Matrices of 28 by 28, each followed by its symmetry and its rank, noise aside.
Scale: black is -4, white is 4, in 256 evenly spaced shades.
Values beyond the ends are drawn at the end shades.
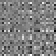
antisymmetric, rank two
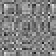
symmetric, rank two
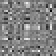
no symmetry, rank three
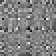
symmetric, rank four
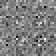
symmetric, rank three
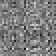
no symmetry, rank four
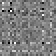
symmetric, rank three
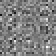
no symmetry, rank four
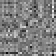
antisymmetric, rank four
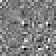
symmetric, rank four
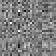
no symmetry, rank three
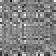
no symmetry, rank three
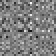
no symmetry, rank three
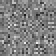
antisymmetric, rank four
